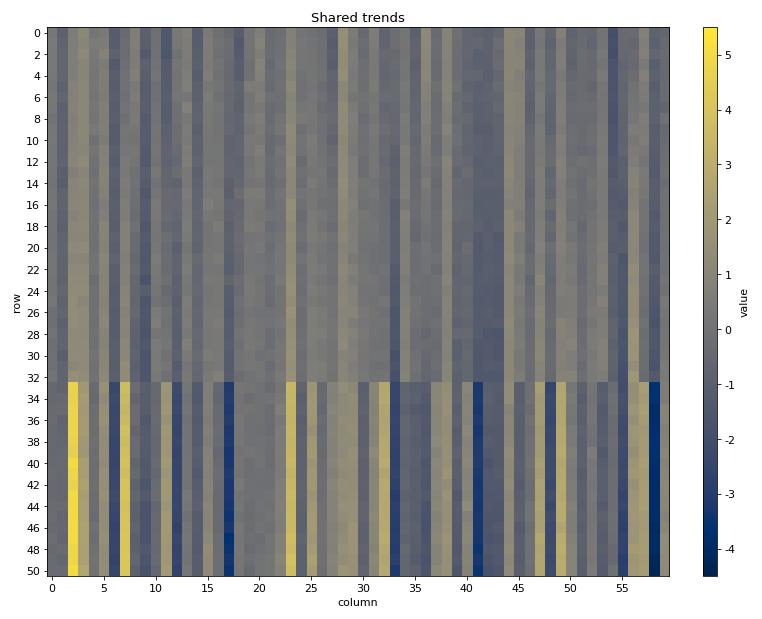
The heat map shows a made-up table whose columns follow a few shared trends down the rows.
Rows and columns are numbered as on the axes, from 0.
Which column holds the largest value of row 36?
2
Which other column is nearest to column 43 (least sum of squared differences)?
42
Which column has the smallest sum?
58
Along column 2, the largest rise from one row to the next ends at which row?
33
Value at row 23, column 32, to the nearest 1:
0
